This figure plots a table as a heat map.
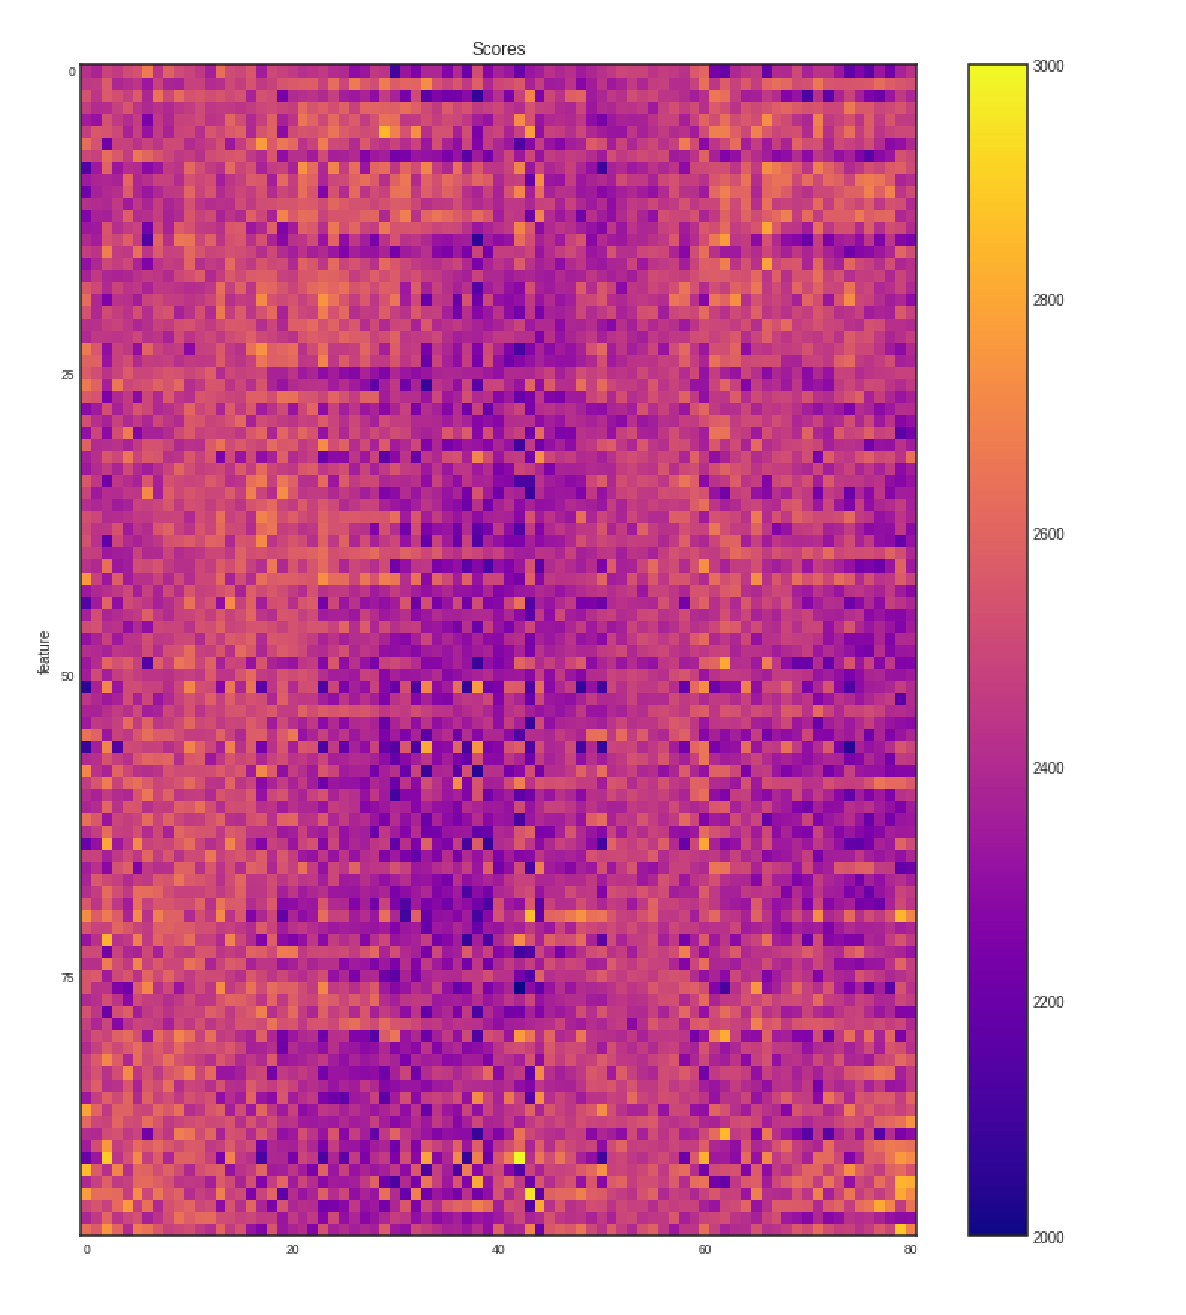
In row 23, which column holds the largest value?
17
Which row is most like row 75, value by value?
84
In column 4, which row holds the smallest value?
76
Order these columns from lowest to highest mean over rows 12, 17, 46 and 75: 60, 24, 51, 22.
51, 60, 24, 22
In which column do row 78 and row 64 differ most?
2
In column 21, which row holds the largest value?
8
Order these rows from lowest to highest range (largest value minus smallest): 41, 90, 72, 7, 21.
21, 7, 41, 72, 90
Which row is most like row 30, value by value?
66
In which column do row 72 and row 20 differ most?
42
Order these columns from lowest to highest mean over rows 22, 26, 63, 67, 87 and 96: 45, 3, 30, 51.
30, 45, 51, 3
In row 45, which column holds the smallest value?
43
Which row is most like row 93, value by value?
70
